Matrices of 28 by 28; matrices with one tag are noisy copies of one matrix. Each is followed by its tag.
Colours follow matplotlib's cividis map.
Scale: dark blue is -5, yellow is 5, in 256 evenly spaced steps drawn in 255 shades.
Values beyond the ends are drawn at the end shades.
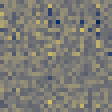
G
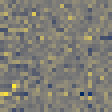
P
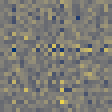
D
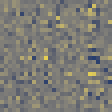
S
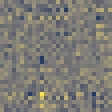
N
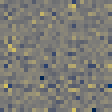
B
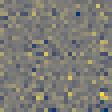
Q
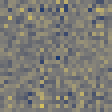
N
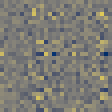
Q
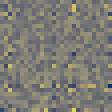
B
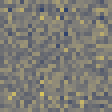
N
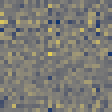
G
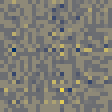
D
